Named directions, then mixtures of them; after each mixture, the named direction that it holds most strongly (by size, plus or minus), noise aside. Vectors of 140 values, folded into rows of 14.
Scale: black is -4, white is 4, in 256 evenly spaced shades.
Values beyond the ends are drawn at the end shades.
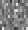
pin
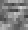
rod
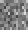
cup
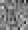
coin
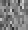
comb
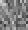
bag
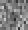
coin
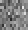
cup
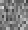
coin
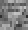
rod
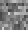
rod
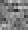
rod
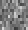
pin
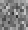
cup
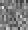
coin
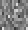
pin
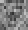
rod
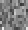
pin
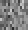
comb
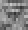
rod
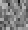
bag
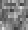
rod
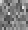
cup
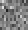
coin
